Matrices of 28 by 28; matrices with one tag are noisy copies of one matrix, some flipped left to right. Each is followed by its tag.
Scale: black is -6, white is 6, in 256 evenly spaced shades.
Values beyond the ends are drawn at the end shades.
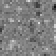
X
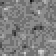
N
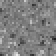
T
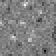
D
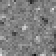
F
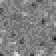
T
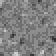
T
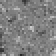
F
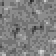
N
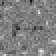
N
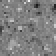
X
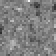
X
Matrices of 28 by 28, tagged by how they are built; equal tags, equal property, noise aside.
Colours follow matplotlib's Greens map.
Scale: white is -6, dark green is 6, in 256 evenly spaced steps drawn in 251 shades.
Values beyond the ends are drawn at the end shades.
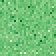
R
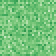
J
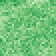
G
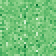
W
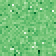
R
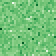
R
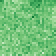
G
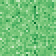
W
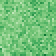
G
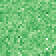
W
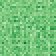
J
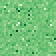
R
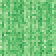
J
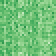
J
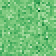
W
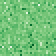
R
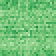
J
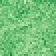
G
